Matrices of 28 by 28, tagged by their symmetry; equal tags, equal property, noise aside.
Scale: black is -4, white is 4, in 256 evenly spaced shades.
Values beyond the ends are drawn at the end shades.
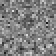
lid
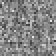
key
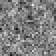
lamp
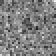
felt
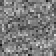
key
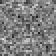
lid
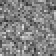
felt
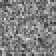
lamp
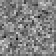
lamp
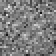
lamp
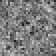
felt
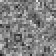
felt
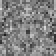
lid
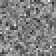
lamp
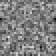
lid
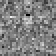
lid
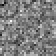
lamp
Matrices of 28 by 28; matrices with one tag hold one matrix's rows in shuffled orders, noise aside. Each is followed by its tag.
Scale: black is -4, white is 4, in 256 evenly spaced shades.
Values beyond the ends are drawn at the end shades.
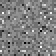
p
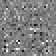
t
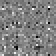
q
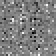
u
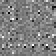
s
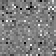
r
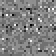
r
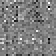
q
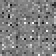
s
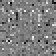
s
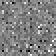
r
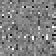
s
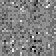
u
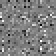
p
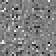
q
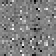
u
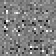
t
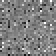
p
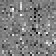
u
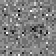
t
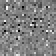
t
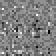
q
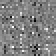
u
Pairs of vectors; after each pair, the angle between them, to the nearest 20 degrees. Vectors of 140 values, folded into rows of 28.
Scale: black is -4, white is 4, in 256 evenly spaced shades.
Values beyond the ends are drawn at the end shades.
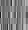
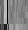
100 degrees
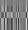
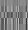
160 degrees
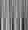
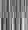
160 degrees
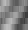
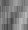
160 degrees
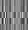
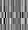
160 degrees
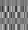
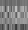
140 degrees
